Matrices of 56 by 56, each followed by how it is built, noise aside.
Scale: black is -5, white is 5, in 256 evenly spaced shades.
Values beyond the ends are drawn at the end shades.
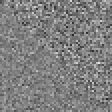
upper triangular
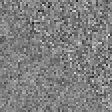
upper triangular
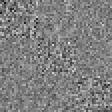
block diagonal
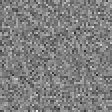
repeating columns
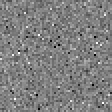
sparse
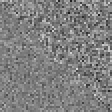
upper triangular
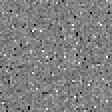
sparse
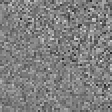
upper triangular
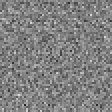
repeating columns
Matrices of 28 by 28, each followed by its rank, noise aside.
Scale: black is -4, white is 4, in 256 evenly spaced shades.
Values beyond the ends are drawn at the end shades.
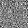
five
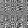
three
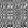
two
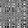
three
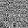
four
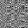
three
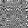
three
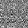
six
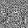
five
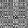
three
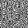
five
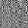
three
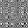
two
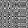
two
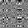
two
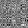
three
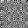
two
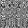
four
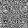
six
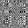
three
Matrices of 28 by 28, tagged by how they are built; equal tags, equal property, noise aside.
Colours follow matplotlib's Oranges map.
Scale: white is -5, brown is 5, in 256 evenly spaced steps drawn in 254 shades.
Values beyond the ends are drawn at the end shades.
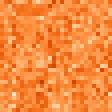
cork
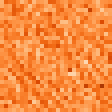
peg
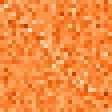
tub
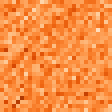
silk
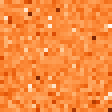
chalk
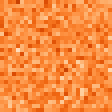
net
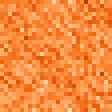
peg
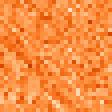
peg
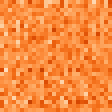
cork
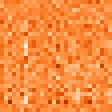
cork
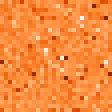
chalk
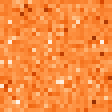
chalk
